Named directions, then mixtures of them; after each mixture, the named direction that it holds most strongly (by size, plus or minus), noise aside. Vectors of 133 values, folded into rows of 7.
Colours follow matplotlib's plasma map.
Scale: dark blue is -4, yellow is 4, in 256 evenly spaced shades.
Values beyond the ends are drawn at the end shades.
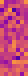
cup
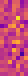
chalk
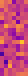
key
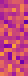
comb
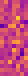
chalk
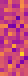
chalk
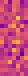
chalk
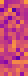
cup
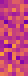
comb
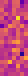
chalk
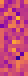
cup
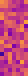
comb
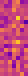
chalk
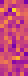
cup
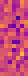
chalk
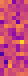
key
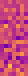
comb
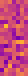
key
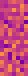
comb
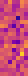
chalk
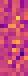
chalk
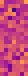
cup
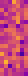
key
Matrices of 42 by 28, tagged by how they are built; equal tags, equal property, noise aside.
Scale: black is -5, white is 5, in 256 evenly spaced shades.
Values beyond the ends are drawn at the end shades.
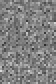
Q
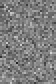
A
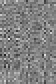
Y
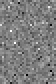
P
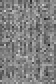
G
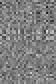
Y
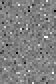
P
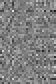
Y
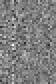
Y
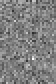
Y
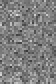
G
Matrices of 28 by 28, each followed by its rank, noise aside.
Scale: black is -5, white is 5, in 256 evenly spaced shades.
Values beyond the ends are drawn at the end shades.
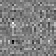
three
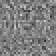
five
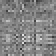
three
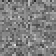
five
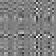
two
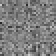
five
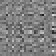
two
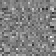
four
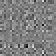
three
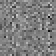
five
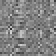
three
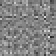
four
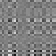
one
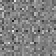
four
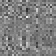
three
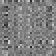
three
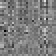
three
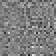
four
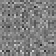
four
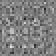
four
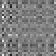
two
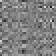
two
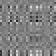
one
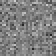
four
